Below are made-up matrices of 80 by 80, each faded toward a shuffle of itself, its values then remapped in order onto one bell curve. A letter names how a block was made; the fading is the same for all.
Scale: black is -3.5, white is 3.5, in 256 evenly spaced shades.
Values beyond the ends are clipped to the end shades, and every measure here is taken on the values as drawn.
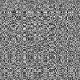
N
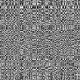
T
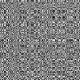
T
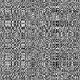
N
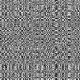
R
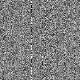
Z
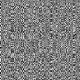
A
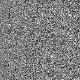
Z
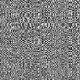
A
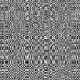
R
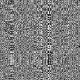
A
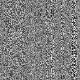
Z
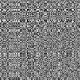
N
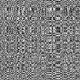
T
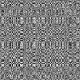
R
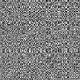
N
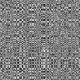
R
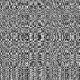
T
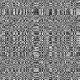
R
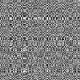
T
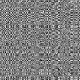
R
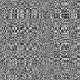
T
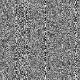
Z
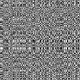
T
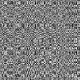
N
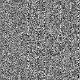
Z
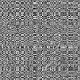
R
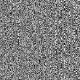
Z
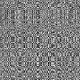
T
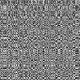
N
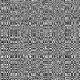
R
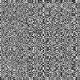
A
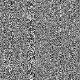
Z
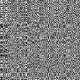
A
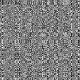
A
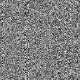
Z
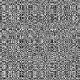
N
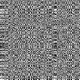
R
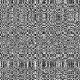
R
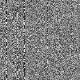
Z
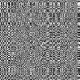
R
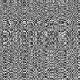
N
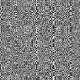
A
